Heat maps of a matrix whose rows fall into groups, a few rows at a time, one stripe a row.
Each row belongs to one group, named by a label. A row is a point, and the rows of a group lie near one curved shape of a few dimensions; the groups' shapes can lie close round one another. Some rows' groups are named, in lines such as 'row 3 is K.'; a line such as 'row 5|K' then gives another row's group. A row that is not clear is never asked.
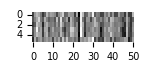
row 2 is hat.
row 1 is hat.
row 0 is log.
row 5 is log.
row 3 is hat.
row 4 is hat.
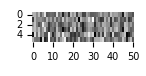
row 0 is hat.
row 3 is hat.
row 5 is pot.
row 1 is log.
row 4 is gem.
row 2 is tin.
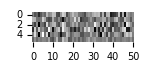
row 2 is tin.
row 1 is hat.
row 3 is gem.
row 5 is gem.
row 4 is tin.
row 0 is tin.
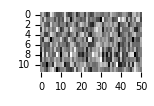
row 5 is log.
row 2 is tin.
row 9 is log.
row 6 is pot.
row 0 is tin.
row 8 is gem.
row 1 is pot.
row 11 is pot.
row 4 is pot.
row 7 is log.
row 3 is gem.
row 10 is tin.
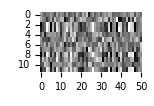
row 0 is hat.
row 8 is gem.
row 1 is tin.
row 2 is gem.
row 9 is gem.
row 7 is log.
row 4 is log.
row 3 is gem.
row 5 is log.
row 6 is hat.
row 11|gem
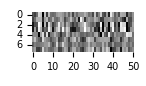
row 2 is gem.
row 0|gem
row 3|gem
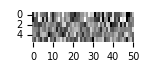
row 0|gem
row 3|hat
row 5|pot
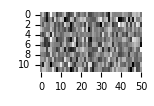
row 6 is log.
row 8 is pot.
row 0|tin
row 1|tin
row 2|pot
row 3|hat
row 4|gem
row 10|log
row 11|hat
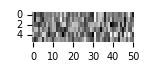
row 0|log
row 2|tin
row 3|hat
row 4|pot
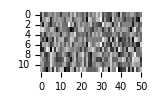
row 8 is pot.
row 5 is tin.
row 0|log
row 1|log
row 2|log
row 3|hat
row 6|log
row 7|gem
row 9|pot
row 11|tin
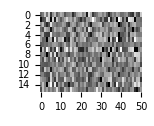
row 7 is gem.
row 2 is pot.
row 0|hat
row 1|gem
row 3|log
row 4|pot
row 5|tin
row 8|tin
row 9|pot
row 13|pot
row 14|tin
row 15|gem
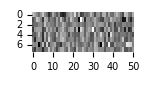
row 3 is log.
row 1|hat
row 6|tin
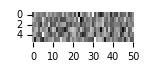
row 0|log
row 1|hat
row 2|pot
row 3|hat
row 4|tin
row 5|log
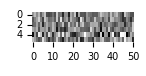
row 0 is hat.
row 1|hat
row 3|hat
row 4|gem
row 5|pot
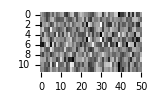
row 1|pot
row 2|log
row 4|pot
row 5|log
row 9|hat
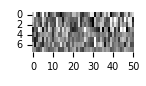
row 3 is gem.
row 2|pot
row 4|log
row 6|log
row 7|pot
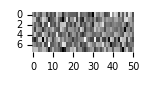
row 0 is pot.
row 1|pot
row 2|pot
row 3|log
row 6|pot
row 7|hat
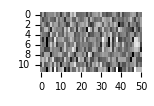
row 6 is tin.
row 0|log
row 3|hat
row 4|pot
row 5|tin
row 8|log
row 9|hat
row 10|log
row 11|tin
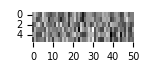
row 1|pot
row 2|hat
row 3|log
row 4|tin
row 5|log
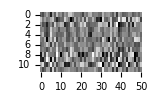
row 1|pot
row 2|tin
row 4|pot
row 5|tin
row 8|gem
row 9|gem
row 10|tin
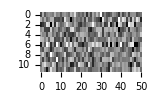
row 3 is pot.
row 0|log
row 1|pot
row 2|gem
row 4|hat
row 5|hat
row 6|gem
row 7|log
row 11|tin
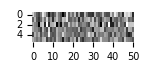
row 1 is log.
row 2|tin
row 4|gem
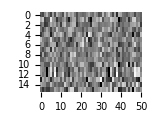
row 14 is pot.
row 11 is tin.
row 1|pot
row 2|log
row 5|hat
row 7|gem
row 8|log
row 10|tin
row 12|tin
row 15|tin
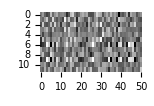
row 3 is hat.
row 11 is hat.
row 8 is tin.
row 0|pot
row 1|hat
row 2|log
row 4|log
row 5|log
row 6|gem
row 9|gem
